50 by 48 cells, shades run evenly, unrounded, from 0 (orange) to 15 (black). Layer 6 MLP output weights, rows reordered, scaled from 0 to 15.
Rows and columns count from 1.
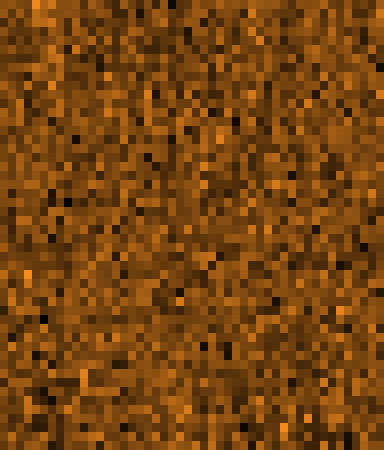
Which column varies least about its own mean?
1
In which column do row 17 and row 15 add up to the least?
26
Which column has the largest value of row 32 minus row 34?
2
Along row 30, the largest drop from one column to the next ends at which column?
28
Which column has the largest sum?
22
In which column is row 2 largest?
18
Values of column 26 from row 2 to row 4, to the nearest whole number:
5 12 6
